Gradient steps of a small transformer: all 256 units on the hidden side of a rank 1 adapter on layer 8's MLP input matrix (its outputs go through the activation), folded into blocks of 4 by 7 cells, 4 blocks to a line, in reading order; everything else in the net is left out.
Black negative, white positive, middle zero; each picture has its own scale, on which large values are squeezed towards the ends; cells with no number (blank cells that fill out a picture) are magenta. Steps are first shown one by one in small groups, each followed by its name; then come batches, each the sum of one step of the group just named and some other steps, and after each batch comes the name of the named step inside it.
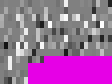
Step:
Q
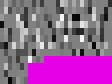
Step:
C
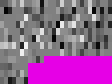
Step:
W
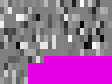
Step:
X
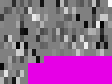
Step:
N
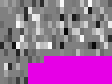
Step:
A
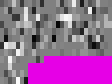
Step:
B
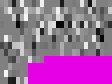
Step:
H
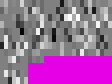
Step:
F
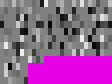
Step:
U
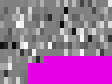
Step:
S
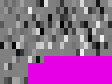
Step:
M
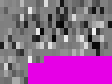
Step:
M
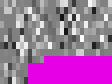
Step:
A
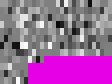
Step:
S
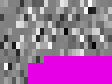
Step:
A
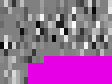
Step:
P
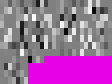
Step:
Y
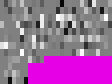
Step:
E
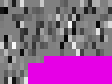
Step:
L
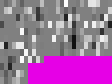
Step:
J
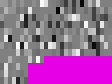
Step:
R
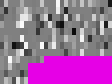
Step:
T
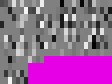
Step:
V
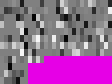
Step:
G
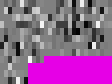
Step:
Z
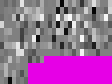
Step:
E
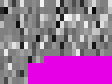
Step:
L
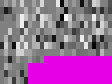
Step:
V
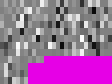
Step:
R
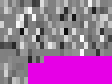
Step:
Y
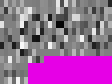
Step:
T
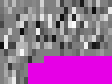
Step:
P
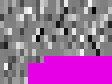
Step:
J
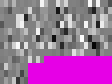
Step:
R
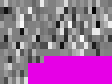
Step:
L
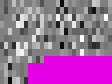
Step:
E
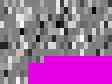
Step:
T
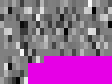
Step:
G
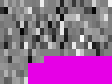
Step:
L
